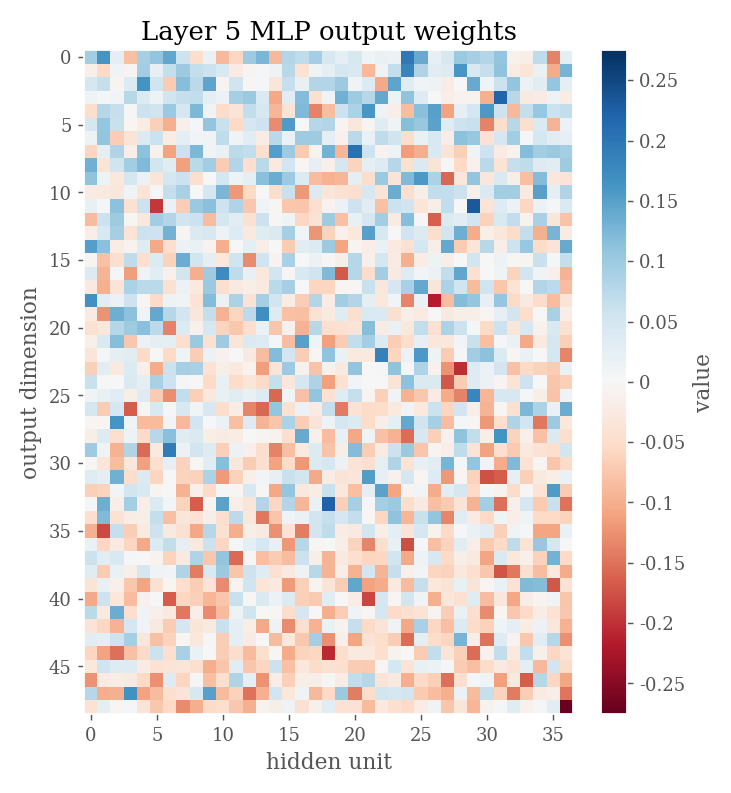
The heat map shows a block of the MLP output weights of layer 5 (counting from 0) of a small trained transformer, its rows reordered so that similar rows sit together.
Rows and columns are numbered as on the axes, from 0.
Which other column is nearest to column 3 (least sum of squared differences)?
19
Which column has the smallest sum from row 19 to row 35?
27
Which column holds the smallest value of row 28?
24
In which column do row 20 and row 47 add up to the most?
3
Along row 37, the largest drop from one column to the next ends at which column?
11
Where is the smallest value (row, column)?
48, 36
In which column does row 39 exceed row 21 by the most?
33
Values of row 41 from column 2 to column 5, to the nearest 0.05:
0.15 -0.05 0 0
